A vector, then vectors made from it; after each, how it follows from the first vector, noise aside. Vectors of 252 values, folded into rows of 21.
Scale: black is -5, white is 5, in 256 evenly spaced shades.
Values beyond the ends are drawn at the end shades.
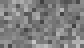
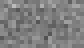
wrapped around, shrunk.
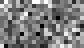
reversed, scaled up.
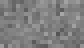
negated, shrunk.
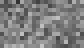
reversed, negated.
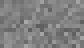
wrapped around, negated, shrunk.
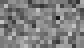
wrapped around, negated.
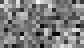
reversed, scaled up.
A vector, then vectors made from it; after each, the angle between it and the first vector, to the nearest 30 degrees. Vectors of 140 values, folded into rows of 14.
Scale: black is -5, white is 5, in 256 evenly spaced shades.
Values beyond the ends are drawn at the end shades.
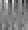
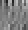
150 degrees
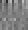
150 degrees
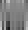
90 degrees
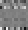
90 degrees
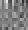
30 degrees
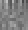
30 degrees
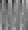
150 degrees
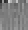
120 degrees
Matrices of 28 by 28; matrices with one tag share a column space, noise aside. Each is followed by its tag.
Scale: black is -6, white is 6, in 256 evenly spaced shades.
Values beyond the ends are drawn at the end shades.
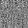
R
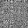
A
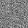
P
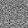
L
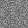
L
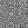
P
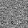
L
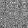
P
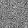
P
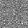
L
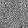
P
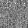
R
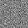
L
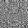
A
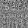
R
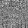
R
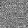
P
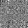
A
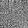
A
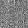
A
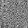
P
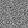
L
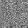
P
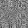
R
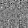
R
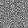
P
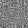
P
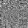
R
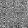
P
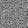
L
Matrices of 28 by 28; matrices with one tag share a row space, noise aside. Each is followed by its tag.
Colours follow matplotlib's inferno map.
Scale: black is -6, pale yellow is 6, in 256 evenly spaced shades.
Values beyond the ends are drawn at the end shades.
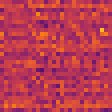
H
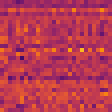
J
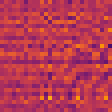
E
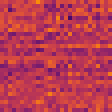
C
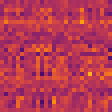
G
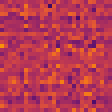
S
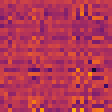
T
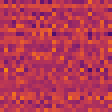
G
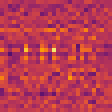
S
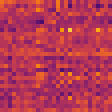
C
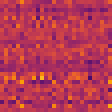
G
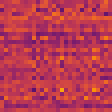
H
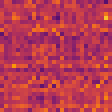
H
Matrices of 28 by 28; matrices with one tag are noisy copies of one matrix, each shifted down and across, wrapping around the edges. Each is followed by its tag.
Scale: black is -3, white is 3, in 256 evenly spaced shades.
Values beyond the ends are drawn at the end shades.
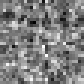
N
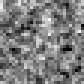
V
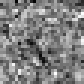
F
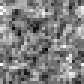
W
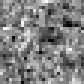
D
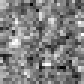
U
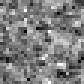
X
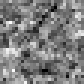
W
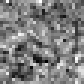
D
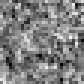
N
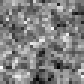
D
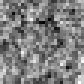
U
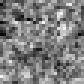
D
